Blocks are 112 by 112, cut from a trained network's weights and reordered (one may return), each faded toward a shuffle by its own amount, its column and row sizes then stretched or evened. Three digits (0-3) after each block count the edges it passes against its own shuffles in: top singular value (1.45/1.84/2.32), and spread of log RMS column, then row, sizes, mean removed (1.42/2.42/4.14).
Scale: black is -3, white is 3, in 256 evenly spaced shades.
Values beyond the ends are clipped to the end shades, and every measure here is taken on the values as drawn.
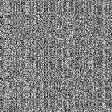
3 0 0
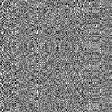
3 2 0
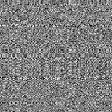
3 0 2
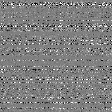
1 1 3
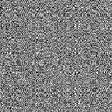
3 1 1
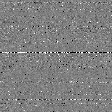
3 0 2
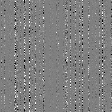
1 3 0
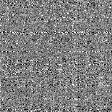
1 0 2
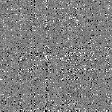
1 2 2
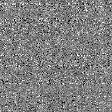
0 1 2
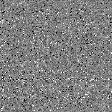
0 1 1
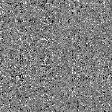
1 2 1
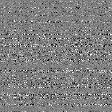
0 1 3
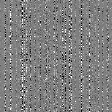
1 3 1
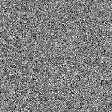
1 0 1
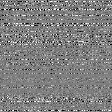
1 0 3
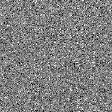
1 1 1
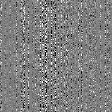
2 3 0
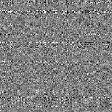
2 1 2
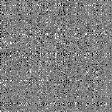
1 2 2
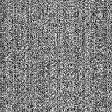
3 0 0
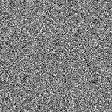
2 0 0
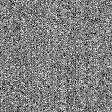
1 0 0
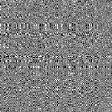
3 2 2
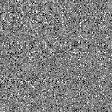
2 1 1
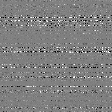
1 1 3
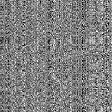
3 2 0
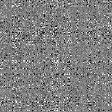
1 2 2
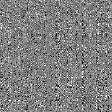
2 2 1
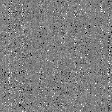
0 2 1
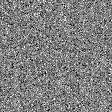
0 0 0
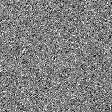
1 0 0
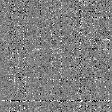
0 2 2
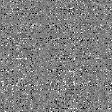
0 2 2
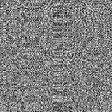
3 0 1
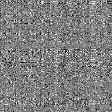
2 0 2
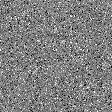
0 0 0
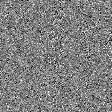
0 1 0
